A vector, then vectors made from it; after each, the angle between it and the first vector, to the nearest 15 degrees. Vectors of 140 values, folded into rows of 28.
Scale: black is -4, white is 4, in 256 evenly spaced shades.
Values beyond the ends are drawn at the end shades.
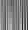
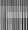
30 degrees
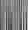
165 degrees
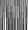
135 degrees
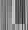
60 degrees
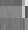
105 degrees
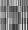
45 degrees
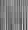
165 degrees
